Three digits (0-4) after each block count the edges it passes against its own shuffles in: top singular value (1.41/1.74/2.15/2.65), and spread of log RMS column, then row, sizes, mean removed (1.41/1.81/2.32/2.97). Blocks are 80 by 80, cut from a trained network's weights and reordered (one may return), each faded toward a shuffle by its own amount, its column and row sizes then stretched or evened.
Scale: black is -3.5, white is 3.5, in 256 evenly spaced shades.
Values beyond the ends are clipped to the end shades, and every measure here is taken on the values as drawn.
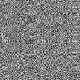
3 0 2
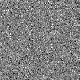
2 1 0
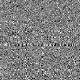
3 2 2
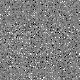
0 1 2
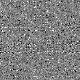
1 1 2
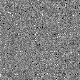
1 1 1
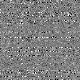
0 2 4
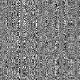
3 4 1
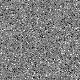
0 0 1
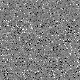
0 0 2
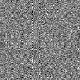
3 2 0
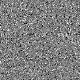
1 0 1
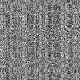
3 0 2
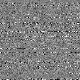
0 0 4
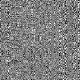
2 4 0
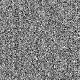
1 0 0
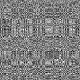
4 0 3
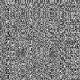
3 3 0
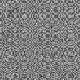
4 0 1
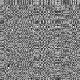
4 2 2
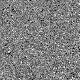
0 1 1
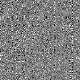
2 3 1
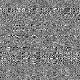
3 0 4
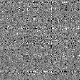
2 2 3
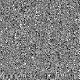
2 2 0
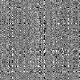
2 4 3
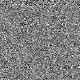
1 1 2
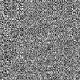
3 2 1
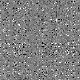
0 3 3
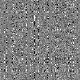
2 4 1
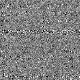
0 1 3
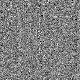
0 1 0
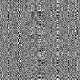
4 4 2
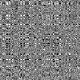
4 3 3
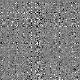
2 4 3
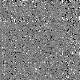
1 3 2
